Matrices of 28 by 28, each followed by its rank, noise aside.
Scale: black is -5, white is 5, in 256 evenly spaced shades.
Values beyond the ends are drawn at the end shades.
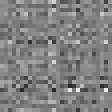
four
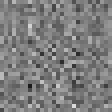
five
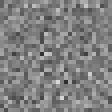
six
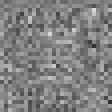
six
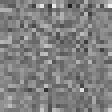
five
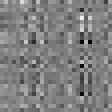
two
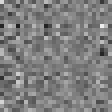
three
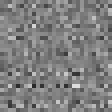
four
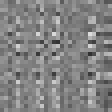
two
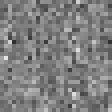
six
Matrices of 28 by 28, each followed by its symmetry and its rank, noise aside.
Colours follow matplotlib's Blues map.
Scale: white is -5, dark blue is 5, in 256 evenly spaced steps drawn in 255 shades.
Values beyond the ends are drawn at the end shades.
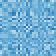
symmetric, rank four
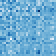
antisymmetric, rank four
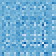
symmetric, rank three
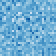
symmetric, rank four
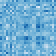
symmetric, rank three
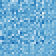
no symmetry, rank four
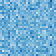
no symmetry, rank five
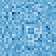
symmetric, rank four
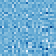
antisymmetric, rank four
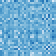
no symmetry, rank three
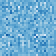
no symmetry, rank five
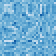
symmetric, rank four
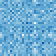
symmetric, rank four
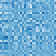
no symmetry, rank three
